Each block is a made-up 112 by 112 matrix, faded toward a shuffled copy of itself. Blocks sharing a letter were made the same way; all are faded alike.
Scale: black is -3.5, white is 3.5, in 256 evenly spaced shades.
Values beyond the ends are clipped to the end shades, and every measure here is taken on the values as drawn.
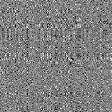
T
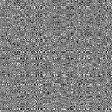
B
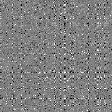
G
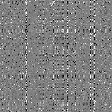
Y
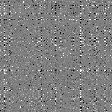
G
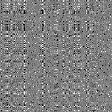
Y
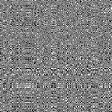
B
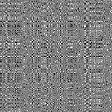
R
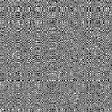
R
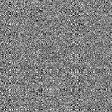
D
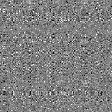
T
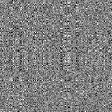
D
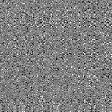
T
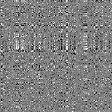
G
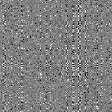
Y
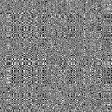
B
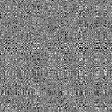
B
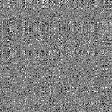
T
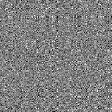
D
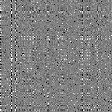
Y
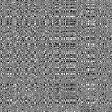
R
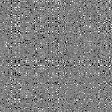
G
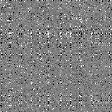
G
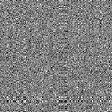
D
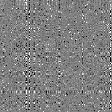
Y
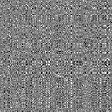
B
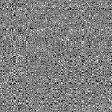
T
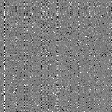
Y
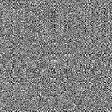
D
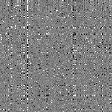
G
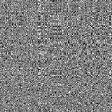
D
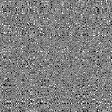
T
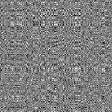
B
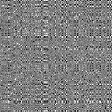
R
